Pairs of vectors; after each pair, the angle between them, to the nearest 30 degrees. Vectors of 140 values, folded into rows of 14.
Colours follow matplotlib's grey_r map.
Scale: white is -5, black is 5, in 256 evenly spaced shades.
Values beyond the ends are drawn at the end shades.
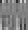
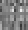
60 degrees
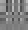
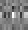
120 degrees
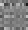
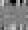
60 degrees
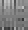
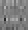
60 degrees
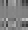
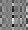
90 degrees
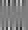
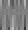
120 degrees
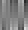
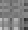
90 degrees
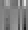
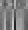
90 degrees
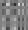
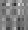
30 degrees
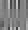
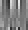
150 degrees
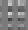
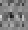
120 degrees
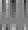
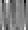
30 degrees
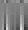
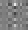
90 degrees
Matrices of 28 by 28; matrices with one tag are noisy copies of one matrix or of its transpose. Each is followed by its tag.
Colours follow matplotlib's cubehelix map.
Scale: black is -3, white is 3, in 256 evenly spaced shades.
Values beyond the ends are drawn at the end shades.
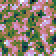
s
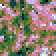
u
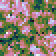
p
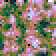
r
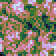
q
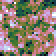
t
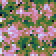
r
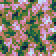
s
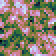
p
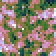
t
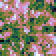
p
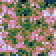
t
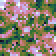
p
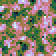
s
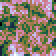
t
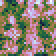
r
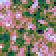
p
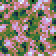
s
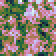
r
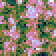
r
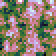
r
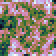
t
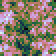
q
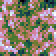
t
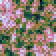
p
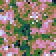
q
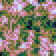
q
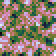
s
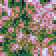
u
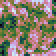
t
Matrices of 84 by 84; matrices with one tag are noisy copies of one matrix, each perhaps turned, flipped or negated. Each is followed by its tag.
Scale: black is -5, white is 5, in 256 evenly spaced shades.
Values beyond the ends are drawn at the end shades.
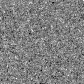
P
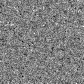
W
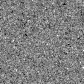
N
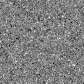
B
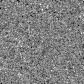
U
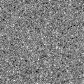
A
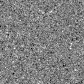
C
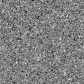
B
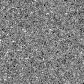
P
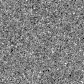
C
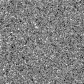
A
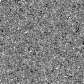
P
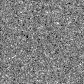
A
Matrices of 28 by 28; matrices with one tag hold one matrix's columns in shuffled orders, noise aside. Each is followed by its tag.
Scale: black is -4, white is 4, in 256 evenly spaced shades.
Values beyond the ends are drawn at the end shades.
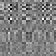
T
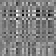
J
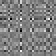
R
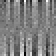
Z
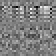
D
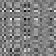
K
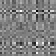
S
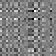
K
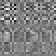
T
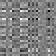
K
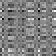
K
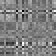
S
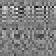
D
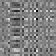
K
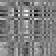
J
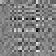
R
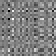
K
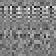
D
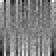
Z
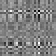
S
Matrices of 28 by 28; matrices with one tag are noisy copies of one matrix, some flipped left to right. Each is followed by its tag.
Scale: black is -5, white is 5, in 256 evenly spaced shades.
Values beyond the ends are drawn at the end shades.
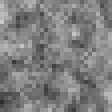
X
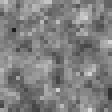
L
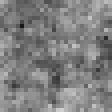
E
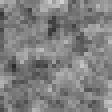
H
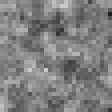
H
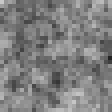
E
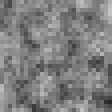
X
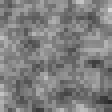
X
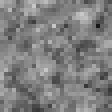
L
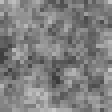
E
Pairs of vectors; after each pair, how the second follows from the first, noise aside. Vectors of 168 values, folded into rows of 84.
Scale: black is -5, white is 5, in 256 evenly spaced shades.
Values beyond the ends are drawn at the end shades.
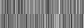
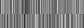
reversed, negated.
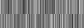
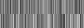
wrapped around, negated.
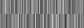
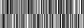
wrapped around, scaled up.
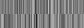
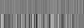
partly zeroed.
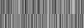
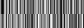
wrapped around, negated, scaled up.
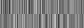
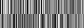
negated, scaled up.
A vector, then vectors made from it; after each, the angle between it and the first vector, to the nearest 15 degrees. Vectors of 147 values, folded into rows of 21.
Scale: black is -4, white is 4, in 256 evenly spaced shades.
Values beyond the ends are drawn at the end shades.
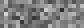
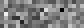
15 degrees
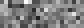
45 degrees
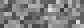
60 degrees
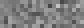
90 degrees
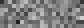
105 degrees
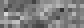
45 degrees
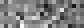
135 degrees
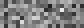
150 degrees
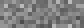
75 degrees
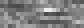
60 degrees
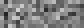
135 degrees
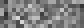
135 degrees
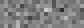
45 degrees
